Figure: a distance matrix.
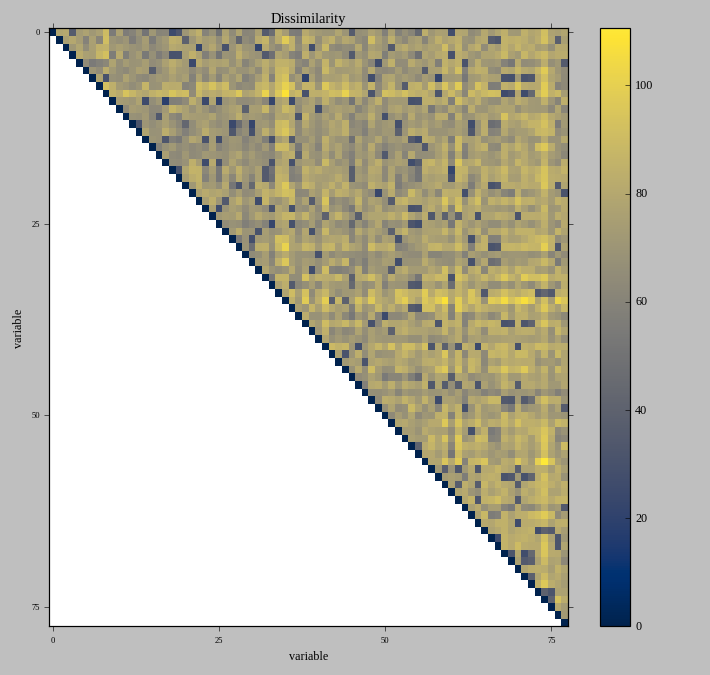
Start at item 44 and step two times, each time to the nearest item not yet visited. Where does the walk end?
35
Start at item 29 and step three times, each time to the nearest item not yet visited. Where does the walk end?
57
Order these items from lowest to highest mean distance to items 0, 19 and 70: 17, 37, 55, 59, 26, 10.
55, 59, 37, 17, 10, 26
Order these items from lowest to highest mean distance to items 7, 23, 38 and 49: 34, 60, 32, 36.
36, 60, 32, 34
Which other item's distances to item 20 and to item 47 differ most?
43
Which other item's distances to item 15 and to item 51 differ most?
56
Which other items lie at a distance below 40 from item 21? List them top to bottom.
4, 49, 62, 77
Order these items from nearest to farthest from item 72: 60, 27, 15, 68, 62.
68, 62, 15, 60, 27
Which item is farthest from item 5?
74
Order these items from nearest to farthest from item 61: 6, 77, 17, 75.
6, 75, 77, 17
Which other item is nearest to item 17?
9
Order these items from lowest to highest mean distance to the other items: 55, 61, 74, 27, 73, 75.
55, 27, 75, 73, 61, 74
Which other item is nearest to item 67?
66
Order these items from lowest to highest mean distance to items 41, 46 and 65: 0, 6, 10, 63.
10, 0, 6, 63
